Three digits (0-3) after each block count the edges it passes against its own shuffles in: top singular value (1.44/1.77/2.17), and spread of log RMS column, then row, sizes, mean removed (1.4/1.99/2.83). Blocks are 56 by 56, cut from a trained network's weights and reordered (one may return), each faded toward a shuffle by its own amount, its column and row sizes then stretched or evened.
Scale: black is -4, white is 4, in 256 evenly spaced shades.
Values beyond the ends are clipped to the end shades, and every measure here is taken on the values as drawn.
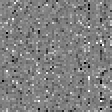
0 2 0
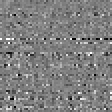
1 1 3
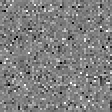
0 0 1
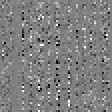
0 3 0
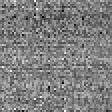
1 2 1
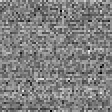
1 1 1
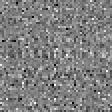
2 0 1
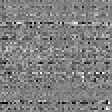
1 1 3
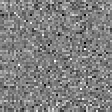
2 0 1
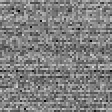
2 0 1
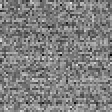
1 1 0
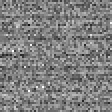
1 0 1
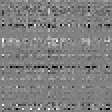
2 2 3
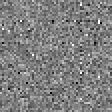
1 1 1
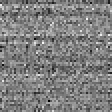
2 2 1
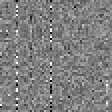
2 2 0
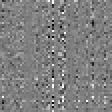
1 3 1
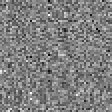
2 0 1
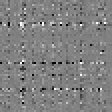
1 2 2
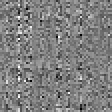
0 3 1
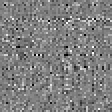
2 1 2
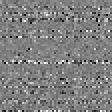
3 0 3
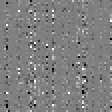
1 3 1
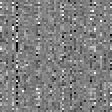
3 3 0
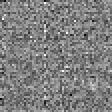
0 2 0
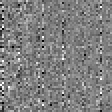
0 3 0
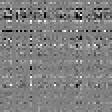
2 2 3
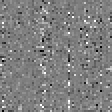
0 2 1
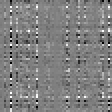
3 3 1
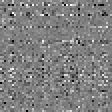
2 2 2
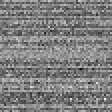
3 0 1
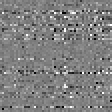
3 1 3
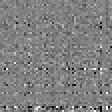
1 1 2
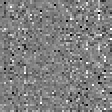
1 2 0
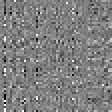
3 2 1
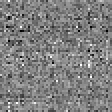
0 2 2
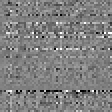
1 1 3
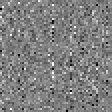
2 2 0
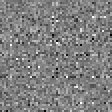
0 1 2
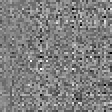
0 3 2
